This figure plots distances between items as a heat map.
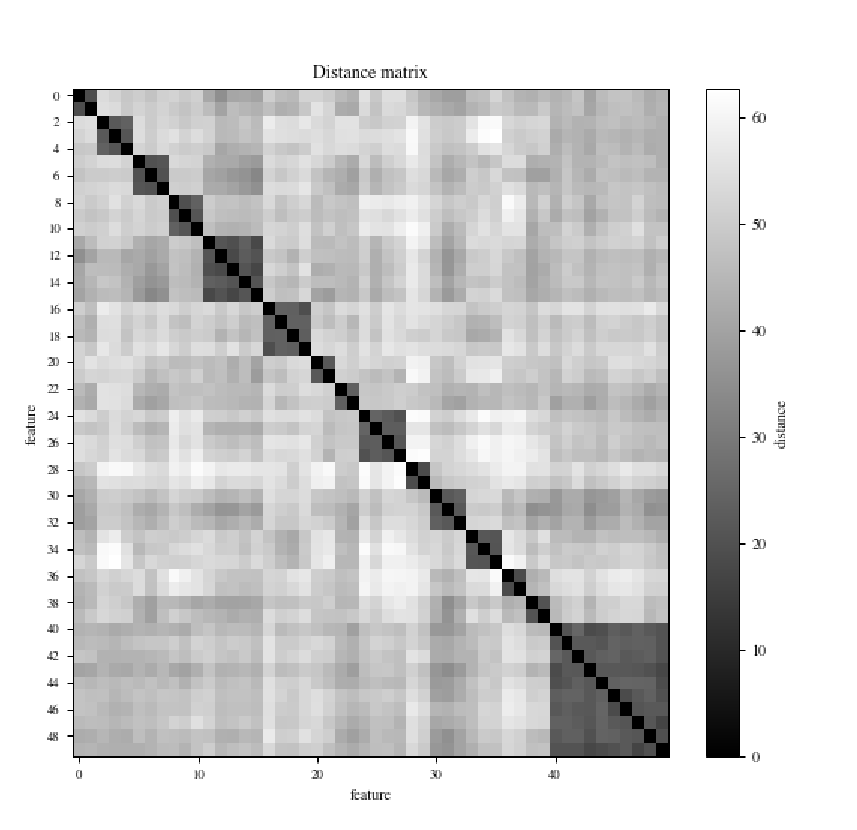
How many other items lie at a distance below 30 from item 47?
9
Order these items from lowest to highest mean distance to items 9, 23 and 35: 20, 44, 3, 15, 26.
44, 15, 20, 26, 3
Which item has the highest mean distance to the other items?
28
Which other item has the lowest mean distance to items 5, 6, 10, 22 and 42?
7
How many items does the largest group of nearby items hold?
10
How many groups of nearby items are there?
15
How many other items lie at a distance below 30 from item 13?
4
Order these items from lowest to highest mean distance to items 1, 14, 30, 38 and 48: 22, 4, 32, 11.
32, 11, 22, 4
